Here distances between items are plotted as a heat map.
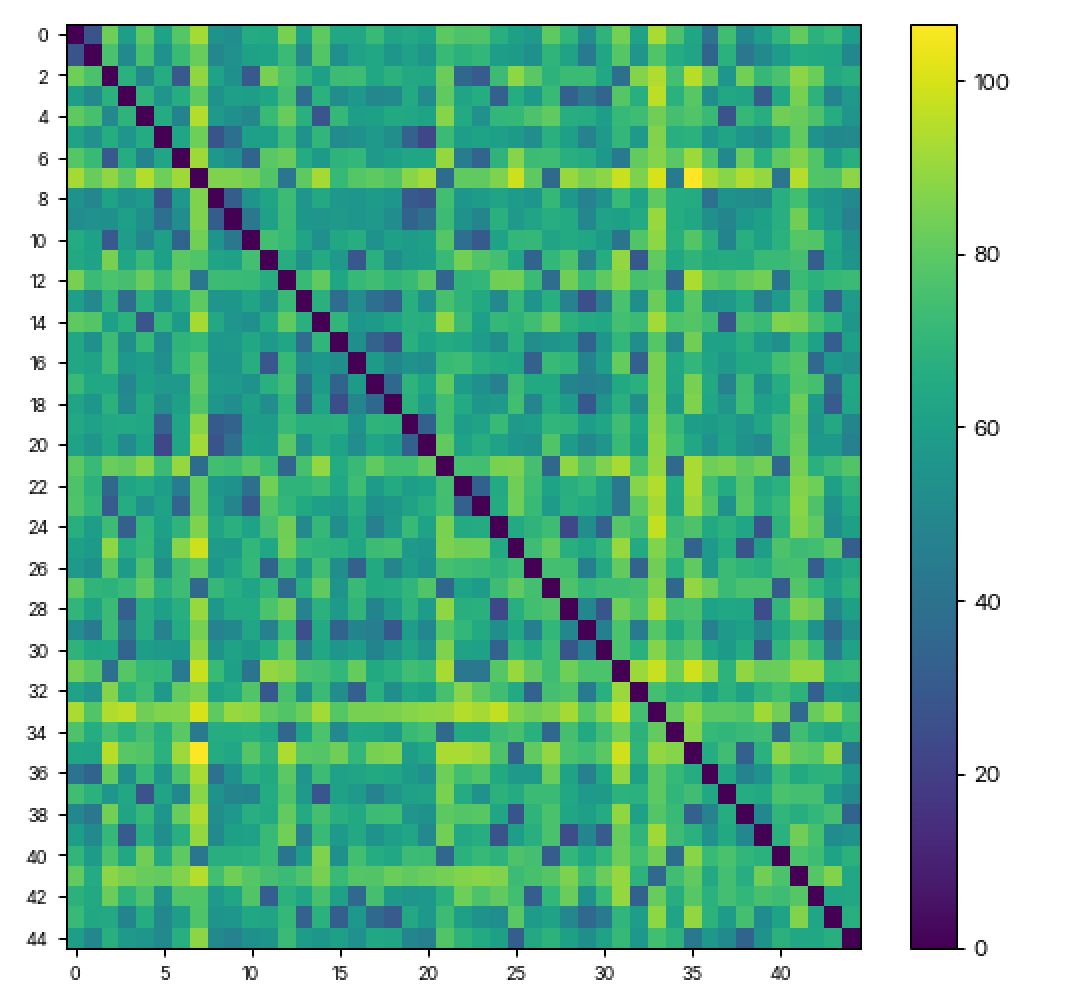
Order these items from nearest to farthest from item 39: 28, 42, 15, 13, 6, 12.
28, 13, 15, 6, 42, 12
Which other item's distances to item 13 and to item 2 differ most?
29
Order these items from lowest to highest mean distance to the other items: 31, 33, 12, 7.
12, 31, 7, 33
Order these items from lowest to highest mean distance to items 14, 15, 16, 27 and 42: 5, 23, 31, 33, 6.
5, 23, 6, 31, 33
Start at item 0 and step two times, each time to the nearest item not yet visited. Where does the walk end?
36
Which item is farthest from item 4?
7
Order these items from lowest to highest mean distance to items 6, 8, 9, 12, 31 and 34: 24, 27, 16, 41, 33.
27, 16, 24, 41, 33
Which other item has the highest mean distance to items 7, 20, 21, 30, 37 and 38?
33
